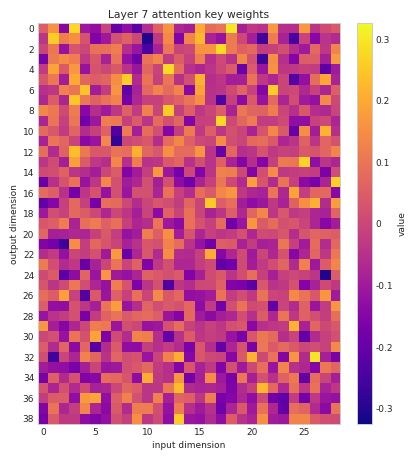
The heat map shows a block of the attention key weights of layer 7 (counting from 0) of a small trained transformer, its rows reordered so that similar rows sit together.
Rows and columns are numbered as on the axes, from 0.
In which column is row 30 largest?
5
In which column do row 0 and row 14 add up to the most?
18
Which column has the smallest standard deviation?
11
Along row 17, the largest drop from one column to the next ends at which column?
27
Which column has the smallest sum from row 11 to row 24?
8
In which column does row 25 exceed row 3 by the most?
21
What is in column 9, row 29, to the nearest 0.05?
0
